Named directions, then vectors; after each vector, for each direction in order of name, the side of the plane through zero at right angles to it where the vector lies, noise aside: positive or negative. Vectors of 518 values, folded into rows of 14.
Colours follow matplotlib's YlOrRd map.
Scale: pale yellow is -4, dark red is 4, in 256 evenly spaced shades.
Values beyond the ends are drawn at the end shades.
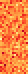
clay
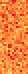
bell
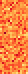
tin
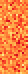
positive, negative, positive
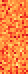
negative, positive, negative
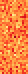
negative, positive, negative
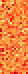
negative, negative, negative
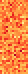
positive, negative, positive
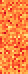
positive, negative, positive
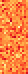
negative, negative, negative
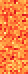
positive, positive, negative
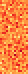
positive, negative, positive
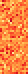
negative, negative, negative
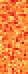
positive, positive, negative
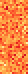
positive, negative, negative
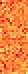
positive, positive, positive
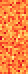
negative, negative, positive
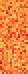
negative, positive, negative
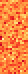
negative, negative, positive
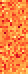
positive, positive, positive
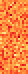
negative, positive, negative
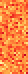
positive, negative, negative
